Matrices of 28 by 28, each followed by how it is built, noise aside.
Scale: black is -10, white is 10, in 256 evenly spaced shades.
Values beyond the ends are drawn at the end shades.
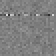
uneven rows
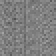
repeating rows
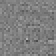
low rank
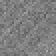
Hankel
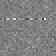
uneven rows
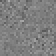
block diagonal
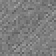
Hankel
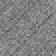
Hankel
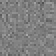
low rank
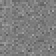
repeating rows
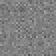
low rank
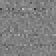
uneven rows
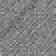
Hankel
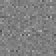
uneven rows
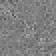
block diagonal
